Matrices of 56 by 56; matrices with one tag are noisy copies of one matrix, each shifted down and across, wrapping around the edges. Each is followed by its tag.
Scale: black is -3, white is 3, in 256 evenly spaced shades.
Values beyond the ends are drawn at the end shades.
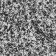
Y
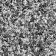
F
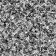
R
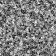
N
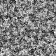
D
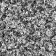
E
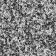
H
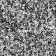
Y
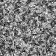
E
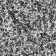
Y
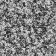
F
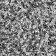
N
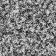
N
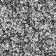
H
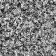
D
